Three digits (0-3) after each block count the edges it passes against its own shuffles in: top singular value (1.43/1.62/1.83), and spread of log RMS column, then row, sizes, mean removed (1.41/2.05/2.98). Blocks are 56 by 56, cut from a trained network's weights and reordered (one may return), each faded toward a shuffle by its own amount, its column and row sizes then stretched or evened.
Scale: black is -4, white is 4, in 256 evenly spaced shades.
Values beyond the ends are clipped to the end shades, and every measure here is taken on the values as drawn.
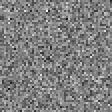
0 0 0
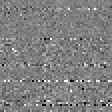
2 0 2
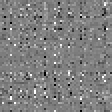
0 2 2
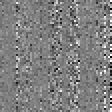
2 3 0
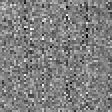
0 2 0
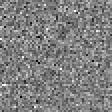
0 0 0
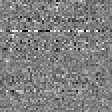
2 1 2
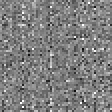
0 2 1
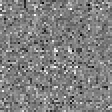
1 1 1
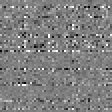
0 1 3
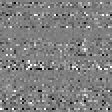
0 0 3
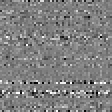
1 0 3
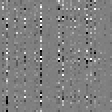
3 3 1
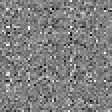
3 2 1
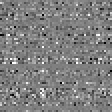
0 1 3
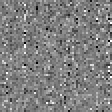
0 2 0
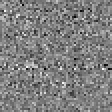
0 0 2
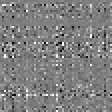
1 2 3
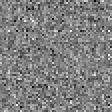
0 1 1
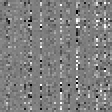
1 3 1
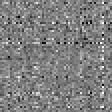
3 1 2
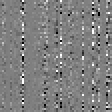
2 3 0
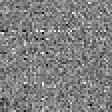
2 1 1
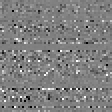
1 1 3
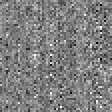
1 2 0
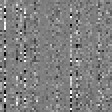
3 3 0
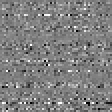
1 1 3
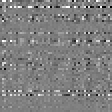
3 1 3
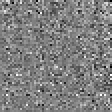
0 2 2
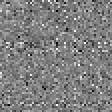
3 1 1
